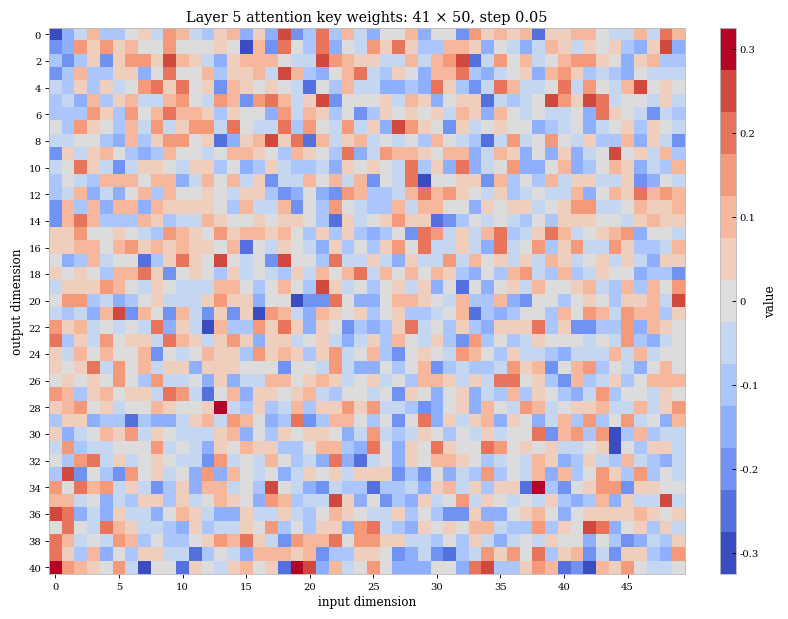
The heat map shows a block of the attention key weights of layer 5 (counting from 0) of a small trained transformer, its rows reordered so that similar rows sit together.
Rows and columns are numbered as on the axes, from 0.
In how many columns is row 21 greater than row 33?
24
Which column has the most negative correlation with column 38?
23
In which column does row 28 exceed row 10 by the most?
13
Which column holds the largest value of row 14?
2
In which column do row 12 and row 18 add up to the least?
18
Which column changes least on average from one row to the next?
11
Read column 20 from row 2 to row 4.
-0.05 -0.1 -0.25
